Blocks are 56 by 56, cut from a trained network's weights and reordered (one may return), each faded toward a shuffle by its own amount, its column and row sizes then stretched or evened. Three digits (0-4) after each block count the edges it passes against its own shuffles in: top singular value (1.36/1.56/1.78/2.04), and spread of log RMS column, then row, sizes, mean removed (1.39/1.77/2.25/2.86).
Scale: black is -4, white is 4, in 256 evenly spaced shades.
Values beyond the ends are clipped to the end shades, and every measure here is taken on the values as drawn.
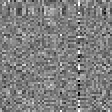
4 3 1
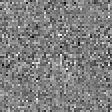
0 2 3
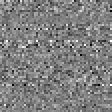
0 0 4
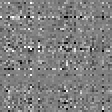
1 3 4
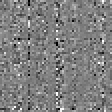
1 4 2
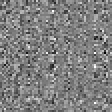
3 4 1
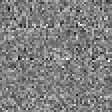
2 0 2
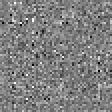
0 2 1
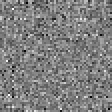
2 0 2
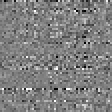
3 2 4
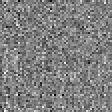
3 2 1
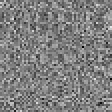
4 0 1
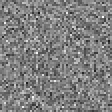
0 1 0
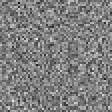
3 0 1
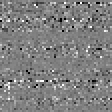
1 0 4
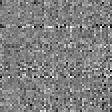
3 2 3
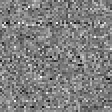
1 0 3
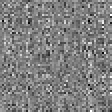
3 3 2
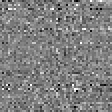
3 2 3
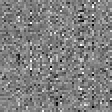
3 3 0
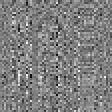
4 4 0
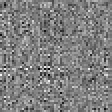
3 3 1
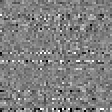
3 1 4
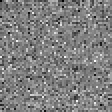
1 1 0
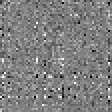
2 3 2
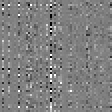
3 4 1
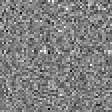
2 0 1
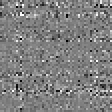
3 3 4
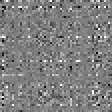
1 3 4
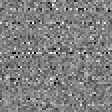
3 0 3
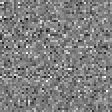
3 0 2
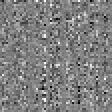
1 4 2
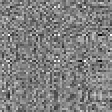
4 2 1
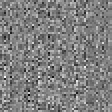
4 4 0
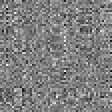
4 2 1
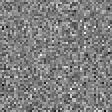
2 1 2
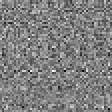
3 1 2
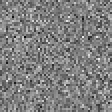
3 2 1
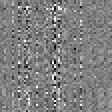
4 4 0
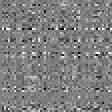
4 3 4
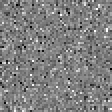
0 1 1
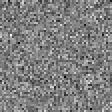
1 0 1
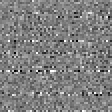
1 0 4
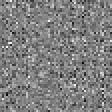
3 3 1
